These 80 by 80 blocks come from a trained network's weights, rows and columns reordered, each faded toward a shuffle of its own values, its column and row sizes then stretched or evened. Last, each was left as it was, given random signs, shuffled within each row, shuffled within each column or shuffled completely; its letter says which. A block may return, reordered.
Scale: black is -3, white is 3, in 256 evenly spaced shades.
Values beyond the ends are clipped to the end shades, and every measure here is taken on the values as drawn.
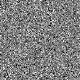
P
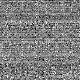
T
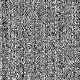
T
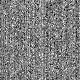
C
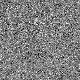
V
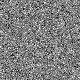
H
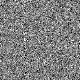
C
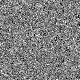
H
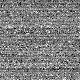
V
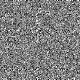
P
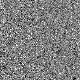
C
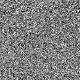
P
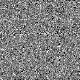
P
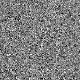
P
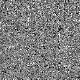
P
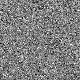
V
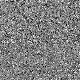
V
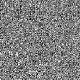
T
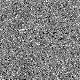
V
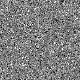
C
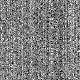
T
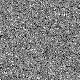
H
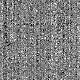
T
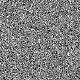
C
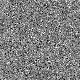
H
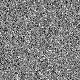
H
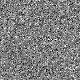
V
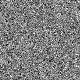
H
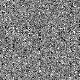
P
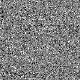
P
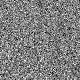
H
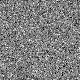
H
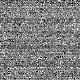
T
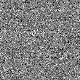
V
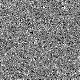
V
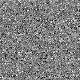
V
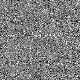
P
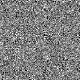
T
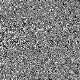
P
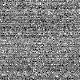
T
